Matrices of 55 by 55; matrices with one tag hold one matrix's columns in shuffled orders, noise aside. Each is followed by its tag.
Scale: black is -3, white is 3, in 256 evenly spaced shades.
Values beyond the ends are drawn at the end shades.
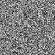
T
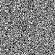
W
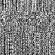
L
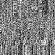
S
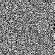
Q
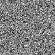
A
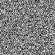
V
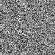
A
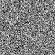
W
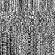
L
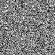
W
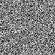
A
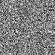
A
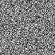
V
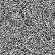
T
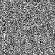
Q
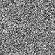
A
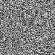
T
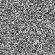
A
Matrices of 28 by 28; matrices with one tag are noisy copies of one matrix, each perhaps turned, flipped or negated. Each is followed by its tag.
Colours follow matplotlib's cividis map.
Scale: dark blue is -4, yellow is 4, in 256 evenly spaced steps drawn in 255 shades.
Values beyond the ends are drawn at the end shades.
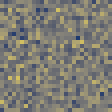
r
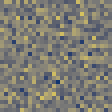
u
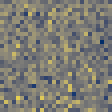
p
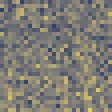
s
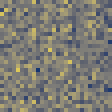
p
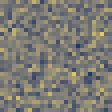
r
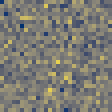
r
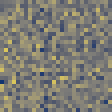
p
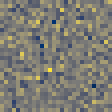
r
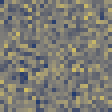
r
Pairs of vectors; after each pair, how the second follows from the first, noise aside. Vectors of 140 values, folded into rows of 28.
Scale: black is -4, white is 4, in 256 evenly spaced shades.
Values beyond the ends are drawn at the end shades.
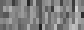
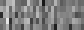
reversed.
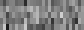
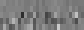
reversed, negated, partly zeroed.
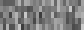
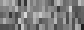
sign-scrambled.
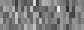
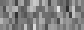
sign-scrambled.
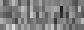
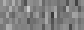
reversed, negated, partly zeroed.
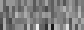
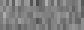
reversed, shrunk.
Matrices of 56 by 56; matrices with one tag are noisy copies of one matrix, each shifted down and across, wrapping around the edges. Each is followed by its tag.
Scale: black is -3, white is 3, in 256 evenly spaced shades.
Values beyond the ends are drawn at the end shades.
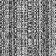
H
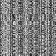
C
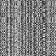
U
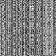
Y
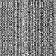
U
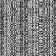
H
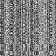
C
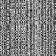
U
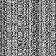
H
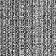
Y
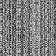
Y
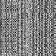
U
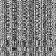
C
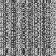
C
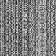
Y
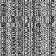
C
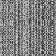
U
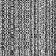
U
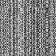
U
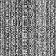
Y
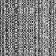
U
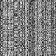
H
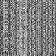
Y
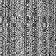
C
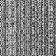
Y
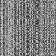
U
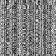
C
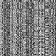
H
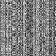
H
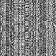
H
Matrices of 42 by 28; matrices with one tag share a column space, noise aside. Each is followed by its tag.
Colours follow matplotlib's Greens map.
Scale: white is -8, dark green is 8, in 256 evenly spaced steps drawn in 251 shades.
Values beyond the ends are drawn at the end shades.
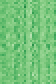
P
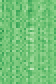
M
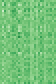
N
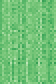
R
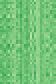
P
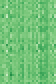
P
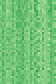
M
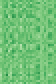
P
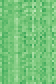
N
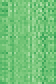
N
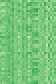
N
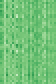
P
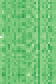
P
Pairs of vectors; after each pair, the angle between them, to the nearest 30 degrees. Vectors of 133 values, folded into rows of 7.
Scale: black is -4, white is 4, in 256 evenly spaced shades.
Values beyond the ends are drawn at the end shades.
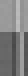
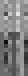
30 degrees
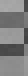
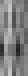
60 degrees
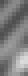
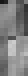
60 degrees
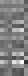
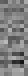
150 degrees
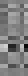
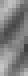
90 degrees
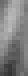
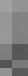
60 degrees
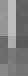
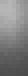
60 degrees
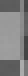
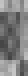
150 degrees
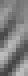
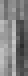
90 degrees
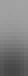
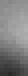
30 degrees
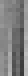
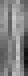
120 degrees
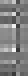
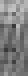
120 degrees
